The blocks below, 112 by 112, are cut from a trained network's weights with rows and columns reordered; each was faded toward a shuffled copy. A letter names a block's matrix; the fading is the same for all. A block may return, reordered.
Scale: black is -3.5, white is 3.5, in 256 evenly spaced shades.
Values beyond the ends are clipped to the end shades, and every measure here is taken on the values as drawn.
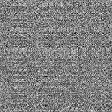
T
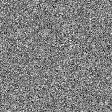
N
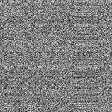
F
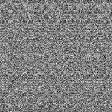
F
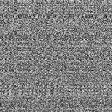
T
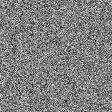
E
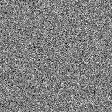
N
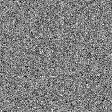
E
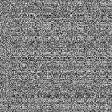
T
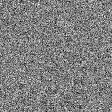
N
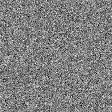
E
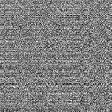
T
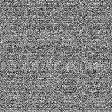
F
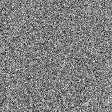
N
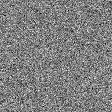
N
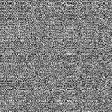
T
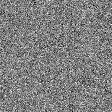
N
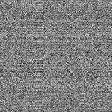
F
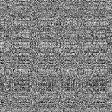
T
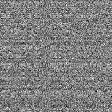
F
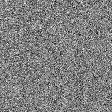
E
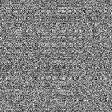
T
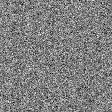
E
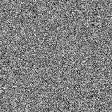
N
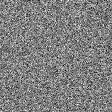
N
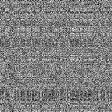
T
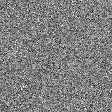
N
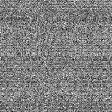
F
